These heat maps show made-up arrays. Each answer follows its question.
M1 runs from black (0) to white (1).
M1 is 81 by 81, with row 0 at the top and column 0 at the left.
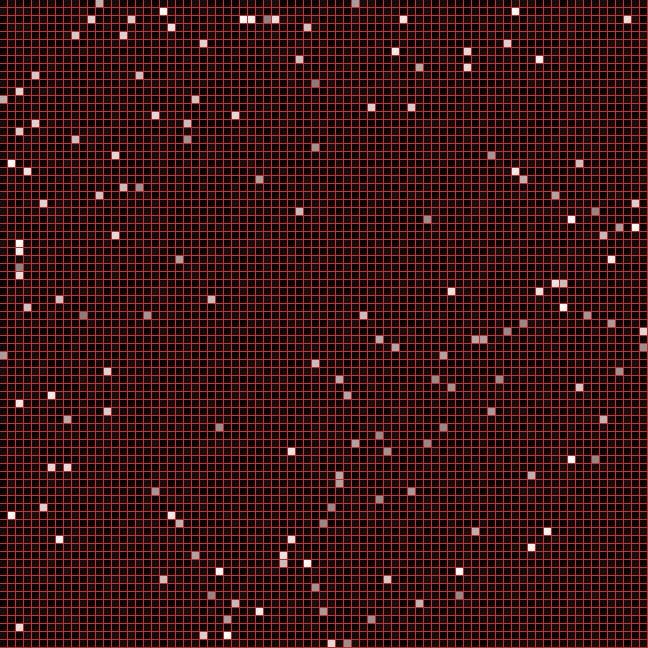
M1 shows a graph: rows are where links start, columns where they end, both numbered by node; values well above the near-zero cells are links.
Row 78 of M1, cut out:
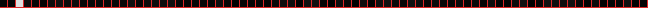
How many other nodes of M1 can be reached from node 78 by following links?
8
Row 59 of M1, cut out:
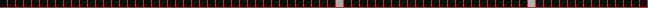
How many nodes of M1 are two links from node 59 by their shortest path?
3
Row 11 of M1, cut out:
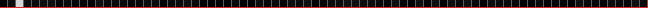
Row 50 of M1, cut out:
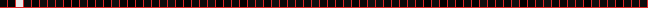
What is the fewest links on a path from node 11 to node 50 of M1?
2
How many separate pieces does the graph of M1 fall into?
7
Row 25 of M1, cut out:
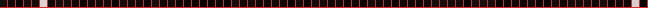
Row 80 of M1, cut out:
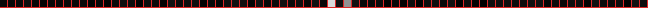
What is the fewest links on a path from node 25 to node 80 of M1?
4
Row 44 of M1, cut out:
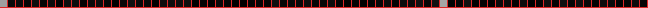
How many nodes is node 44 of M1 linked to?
2
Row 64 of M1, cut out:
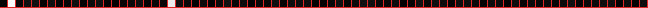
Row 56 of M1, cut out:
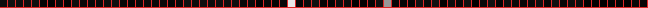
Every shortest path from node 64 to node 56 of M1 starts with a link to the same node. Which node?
node 1
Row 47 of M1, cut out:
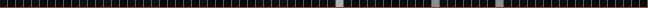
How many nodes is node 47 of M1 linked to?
3
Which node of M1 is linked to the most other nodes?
node 2
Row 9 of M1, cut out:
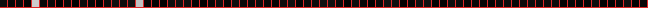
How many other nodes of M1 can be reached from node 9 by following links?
4
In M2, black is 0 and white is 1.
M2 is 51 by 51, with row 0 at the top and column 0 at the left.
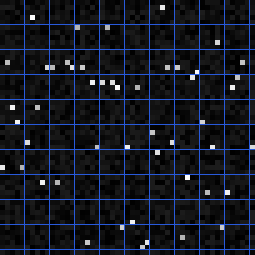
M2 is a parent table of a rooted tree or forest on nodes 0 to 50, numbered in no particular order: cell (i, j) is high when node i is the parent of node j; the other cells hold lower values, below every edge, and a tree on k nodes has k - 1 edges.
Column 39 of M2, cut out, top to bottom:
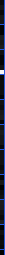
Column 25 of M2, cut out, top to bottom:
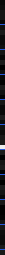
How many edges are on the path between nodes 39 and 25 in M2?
6
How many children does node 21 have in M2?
2
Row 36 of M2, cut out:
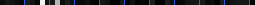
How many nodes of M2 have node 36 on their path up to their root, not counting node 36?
3
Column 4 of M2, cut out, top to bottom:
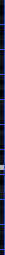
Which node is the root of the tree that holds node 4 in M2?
12
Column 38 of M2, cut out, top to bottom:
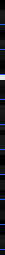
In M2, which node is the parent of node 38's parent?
5
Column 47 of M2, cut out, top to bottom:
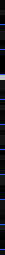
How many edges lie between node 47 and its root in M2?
4
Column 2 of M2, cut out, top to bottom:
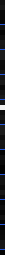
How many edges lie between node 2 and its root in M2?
4
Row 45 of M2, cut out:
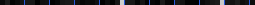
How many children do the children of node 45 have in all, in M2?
3
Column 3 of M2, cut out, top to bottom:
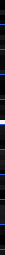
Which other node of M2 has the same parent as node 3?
40
